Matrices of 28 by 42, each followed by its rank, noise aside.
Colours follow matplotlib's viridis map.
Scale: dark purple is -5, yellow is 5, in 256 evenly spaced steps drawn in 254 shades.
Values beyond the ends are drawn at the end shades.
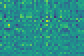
four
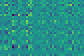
three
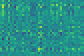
four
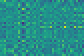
three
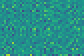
four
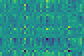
three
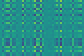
one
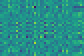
three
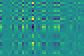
one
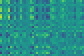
two
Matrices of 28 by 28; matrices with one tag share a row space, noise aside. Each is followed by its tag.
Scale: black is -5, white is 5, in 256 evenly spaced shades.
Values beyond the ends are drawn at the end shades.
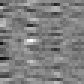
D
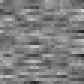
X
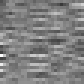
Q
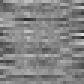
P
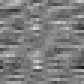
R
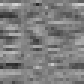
R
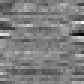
P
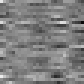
Q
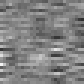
Q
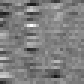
D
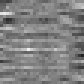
P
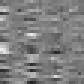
D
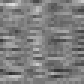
R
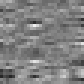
X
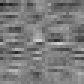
R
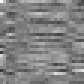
Q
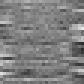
P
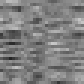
R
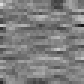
Q
